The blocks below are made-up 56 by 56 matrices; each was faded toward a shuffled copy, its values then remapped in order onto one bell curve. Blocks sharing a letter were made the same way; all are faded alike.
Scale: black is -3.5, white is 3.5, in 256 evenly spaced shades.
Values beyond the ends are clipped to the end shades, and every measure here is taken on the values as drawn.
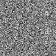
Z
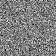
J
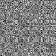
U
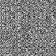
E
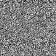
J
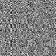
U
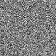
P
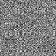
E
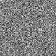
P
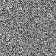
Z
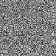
U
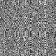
U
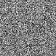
Z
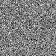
P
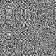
E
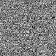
P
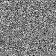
J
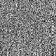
Z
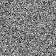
J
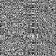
U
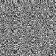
E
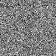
J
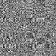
E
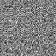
E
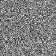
P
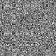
E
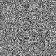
P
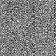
U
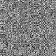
U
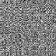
U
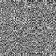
E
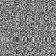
E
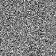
Z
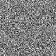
P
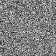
J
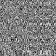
E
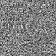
P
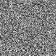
J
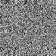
P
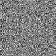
E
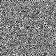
J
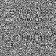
E
